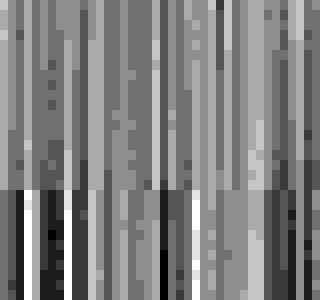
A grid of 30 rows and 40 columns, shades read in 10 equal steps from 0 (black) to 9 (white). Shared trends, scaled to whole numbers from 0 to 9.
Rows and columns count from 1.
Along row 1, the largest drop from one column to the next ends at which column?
28
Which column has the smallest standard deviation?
26
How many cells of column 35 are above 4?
5
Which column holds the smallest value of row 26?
21
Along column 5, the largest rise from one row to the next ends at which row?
20
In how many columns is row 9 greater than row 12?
1
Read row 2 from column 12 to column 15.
5 6 4 4
